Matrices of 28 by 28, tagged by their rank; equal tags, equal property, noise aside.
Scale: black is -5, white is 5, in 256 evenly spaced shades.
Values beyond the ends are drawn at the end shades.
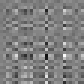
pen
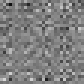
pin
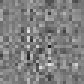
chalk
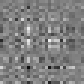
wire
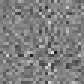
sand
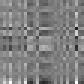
pen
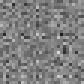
sand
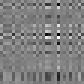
pen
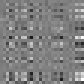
pen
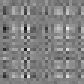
pen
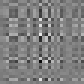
pen
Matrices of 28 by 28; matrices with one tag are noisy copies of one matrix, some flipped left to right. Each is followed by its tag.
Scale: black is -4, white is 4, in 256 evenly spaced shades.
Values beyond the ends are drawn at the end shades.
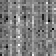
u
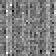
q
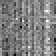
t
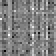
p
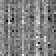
u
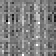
u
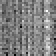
t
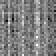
u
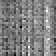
t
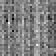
u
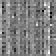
q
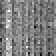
t
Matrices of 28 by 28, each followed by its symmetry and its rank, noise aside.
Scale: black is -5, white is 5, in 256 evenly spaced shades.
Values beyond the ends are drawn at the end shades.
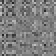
no symmetry, rank three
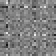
no symmetry, rank three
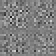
no symmetry, rank four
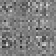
no symmetry, rank four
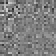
no symmetry, rank four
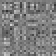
no symmetry, rank three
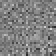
symmetric, rank six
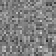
antisymmetric, rank six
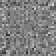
antisymmetric, rank six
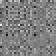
no symmetry, rank three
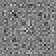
symmetric, rank six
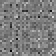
symmetric, rank four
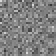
symmetric, rank six
